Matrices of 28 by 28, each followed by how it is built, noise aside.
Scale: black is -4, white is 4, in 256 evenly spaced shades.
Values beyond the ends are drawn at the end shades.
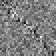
banded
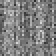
blocks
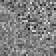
upper triangular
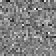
uneven rows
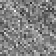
Toeplitz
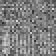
blocks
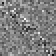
banded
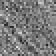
Toeplitz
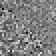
lower triangular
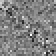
banded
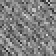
Toeplitz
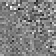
upper triangular
